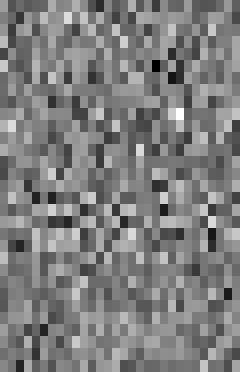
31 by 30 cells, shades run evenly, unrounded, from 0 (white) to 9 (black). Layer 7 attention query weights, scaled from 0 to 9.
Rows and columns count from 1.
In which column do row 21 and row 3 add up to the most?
2
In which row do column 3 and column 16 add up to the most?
31
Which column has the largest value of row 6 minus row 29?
20
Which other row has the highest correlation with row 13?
7
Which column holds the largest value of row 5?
22
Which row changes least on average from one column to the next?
8
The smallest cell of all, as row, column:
10, 23
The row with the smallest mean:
27
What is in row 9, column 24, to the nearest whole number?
7
